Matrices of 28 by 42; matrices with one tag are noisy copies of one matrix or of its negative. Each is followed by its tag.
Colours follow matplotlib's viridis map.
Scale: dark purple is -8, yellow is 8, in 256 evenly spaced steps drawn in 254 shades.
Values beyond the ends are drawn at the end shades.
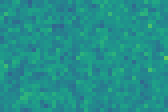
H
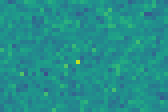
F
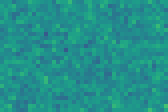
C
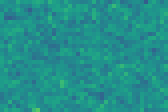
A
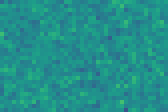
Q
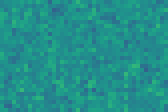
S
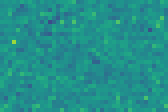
C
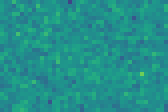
C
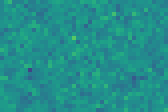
Q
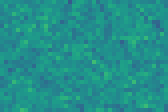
C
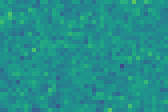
A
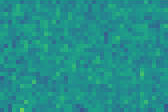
C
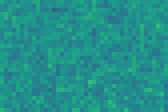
S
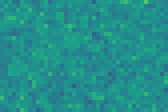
A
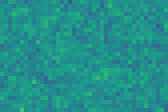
C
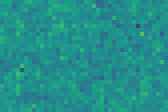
H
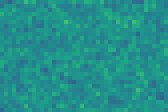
F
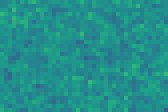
S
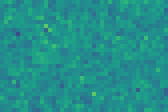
A
